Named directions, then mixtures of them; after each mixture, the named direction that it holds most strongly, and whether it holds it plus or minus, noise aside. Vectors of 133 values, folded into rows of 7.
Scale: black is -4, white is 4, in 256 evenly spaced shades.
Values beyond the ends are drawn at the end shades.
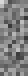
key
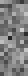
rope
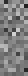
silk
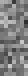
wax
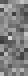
rope, minus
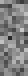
rope, plus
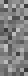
silk, plus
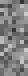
rope, plus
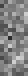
rope, plus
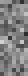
rope, plus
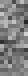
wax, plus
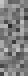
key, plus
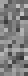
key, plus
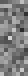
rope, minus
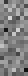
silk, plus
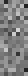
silk, plus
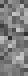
rope, plus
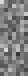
key, plus
